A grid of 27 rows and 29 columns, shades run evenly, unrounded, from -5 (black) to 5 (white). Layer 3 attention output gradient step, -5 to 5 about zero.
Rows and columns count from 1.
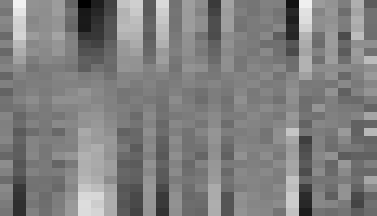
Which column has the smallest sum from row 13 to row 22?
24
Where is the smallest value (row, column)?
1, 7
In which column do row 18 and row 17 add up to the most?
23
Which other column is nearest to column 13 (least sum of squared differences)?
11
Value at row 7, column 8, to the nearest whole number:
-2
